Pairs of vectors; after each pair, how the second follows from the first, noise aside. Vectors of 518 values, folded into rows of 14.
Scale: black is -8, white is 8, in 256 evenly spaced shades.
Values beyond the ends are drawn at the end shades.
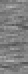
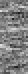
reversed, negated, scaled up.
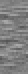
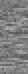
reversed.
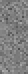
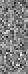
reversed, negated, scaled up.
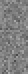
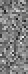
wrapped around, negated, scaled up.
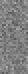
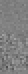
negated, partly zeroed.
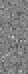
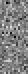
reversed, negated, scaled up.
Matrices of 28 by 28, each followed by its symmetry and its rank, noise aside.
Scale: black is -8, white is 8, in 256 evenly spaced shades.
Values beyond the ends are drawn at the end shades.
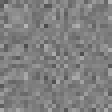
symmetric, rank four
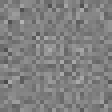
symmetric, rank four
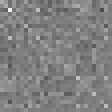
symmetric, rank four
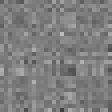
no symmetry, rank three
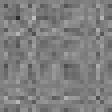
symmetric, rank two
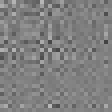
no symmetry, rank two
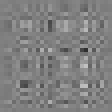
no symmetry, rank two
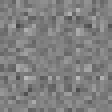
no symmetry, rank three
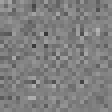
symmetric, rank four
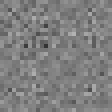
symmetric, rank four
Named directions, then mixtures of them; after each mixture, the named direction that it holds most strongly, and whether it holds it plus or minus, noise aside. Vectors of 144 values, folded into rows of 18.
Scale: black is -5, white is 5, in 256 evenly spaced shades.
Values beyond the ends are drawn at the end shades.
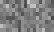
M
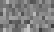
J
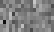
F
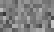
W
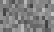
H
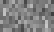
H, minus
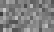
J, plus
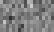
F, minus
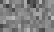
M, minus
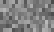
H, minus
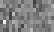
F, minus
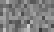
J, plus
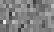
F, minus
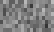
H, plus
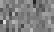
F, minus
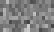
J, plus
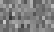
F, minus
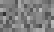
W, plus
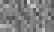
M, plus
